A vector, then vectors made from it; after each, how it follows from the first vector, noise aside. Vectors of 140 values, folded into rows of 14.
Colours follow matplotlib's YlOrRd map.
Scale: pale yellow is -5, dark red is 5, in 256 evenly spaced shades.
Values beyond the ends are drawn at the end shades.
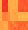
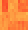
shrunk.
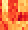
negated, scaled up.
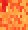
sign-scrambled.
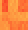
shrunk.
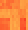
reversed, shrunk.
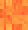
wrapped around, negated, shrunk.
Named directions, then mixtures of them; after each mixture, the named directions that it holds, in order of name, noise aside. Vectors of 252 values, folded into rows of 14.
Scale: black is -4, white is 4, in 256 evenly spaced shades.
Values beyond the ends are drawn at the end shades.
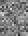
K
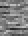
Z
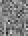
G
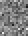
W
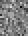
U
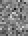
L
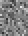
U.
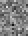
K, L, W.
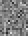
G.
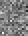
K, U, W.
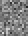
G, W.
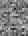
L, W, Z.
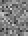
G, K.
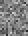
G, K, L.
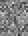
K.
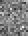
K, L.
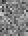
G, K.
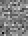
G, W, Z.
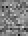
K, Z.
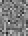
G.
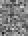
U, W, Z.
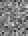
W.
